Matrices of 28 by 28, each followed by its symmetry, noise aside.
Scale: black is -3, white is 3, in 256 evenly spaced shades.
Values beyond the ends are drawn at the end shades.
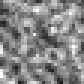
symmetric across the other diagonal.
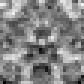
mirrored left to right.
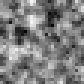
antisymmetric.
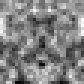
mirrored left to right.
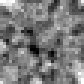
symmetric across the other diagonal.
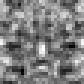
mirrored left to right.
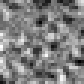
antisymmetric.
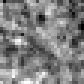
antisymmetric.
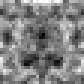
mirrored left to right.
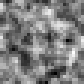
antisymmetric.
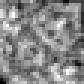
symmetric across the other diagonal.
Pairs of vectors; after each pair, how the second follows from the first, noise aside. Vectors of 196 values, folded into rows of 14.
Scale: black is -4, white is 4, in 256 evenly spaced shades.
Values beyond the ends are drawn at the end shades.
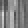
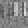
reversed, partly zeroed.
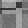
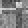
negated.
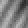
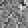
sign-scrambled.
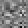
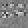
reversed, partly zeroed.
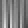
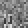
sign-scrambled.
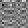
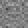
wrapped around, shrunk.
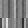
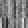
negated.
